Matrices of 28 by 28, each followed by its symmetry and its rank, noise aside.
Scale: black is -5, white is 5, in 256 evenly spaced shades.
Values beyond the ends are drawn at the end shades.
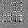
antisymmetric, rank two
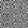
no symmetry, rank two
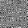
no symmetry, rank three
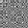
symmetric, rank three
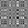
symmetric, rank one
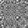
symmetric, rank three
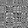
no symmetry, rank two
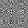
antisymmetric, rank two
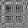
symmetric, rank one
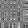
no symmetry, rank two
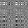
no symmetry, rank one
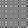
symmetric, rank one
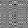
no symmetry, rank one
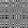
no symmetry, rank one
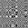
symmetric, rank two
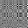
no symmetry, rank one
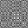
symmetric, rank two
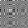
symmetric, rank one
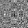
no symmetry, rank three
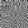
no symmetry, rank three
